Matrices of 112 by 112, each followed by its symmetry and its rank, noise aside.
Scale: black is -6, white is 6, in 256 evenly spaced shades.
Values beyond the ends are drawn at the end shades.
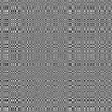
no symmetry, rank one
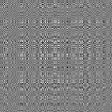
symmetric, rank two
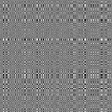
no symmetry, rank one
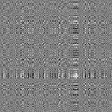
symmetric, rank two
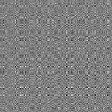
no symmetry, rank two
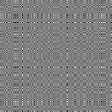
symmetric, rank one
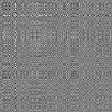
symmetric, rank three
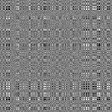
symmetric, rank one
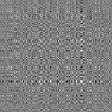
symmetric, rank two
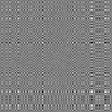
symmetric, rank one
